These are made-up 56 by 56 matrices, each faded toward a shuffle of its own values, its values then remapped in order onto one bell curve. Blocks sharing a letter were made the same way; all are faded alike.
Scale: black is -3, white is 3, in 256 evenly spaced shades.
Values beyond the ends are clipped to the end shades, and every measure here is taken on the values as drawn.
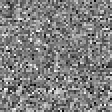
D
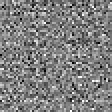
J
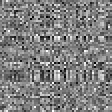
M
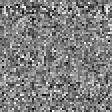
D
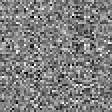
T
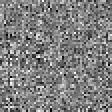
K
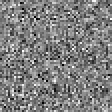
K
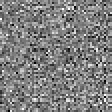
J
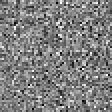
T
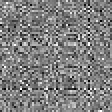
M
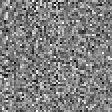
K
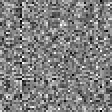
J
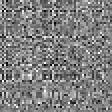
M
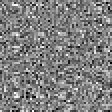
T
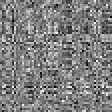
M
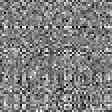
M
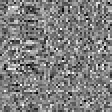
J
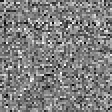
D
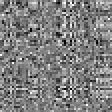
M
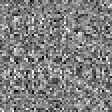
J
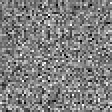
T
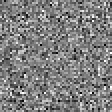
D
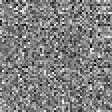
K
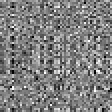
M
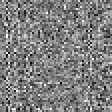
K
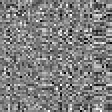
M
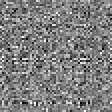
J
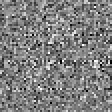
D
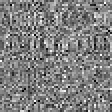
J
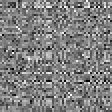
M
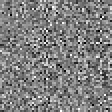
T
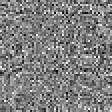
J
